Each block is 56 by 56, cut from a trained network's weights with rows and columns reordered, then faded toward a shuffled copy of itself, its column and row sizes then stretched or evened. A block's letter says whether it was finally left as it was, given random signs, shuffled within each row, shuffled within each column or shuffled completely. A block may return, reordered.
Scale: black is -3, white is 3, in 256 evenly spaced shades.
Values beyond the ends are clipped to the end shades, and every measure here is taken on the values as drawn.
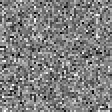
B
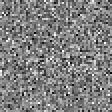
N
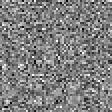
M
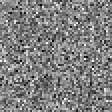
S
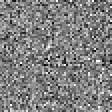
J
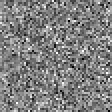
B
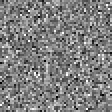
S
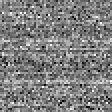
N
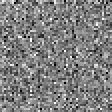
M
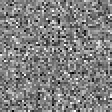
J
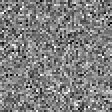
N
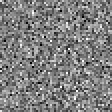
B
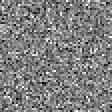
S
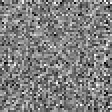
J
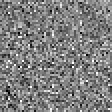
J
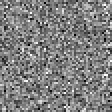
B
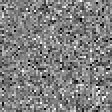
B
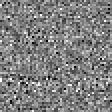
N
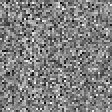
J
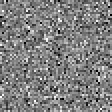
B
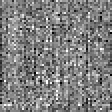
M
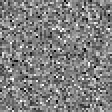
B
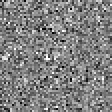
J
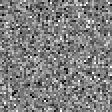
S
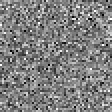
N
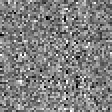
J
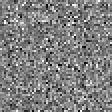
J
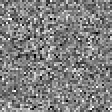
J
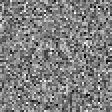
B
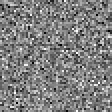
S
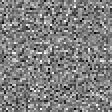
M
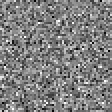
N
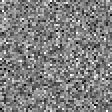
B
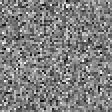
B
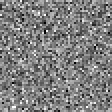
B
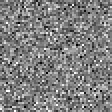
S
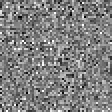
J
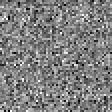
N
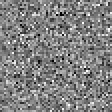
J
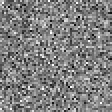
S
